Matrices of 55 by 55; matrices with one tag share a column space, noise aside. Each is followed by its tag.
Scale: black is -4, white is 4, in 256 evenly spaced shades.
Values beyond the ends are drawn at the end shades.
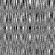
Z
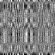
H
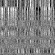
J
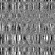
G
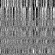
J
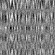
Z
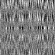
Z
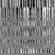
J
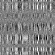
G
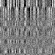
J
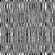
H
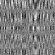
Z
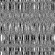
G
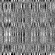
H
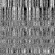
J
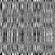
H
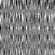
Z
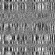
G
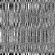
H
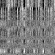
J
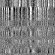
J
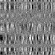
G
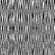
Z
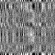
H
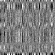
H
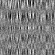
Z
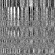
J
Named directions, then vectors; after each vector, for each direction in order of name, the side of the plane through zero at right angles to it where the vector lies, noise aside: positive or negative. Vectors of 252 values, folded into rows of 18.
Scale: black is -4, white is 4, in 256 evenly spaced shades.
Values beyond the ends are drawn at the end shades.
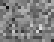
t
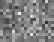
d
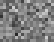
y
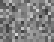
positive, positive, negative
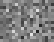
positive, negative, negative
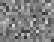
negative, positive, negative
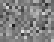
positive, negative, positive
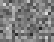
negative, negative, positive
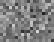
negative, positive, negative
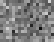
negative, negative, positive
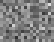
negative, positive, negative
